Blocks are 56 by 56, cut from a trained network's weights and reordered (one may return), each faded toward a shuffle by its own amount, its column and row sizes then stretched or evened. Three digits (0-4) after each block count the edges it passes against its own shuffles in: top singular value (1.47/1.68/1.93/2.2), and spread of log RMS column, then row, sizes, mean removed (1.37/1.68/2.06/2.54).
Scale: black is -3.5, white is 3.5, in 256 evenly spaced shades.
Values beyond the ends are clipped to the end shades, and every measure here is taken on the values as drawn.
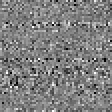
0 1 4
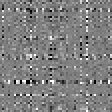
4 4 4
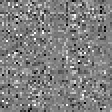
2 4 0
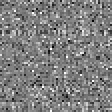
1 0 0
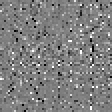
1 3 0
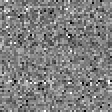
0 1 2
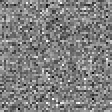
2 2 0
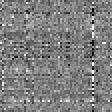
3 3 1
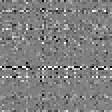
4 2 4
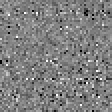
0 2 2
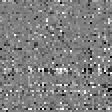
2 2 3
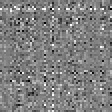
2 4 3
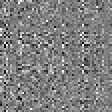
4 4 2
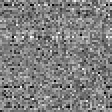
3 0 2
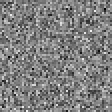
1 0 1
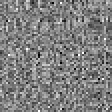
2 1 2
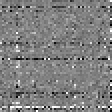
4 2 4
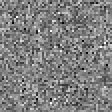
0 1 2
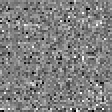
1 2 3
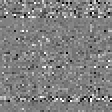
1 1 4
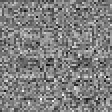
3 0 1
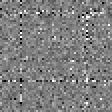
2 2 3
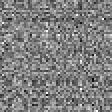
3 1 0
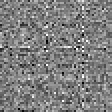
2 3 1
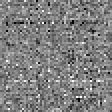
1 2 1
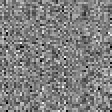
2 3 0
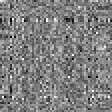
2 2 3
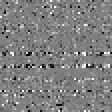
2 1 4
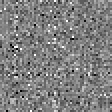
1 1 1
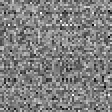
3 1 0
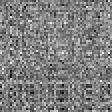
3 2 0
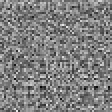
3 0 0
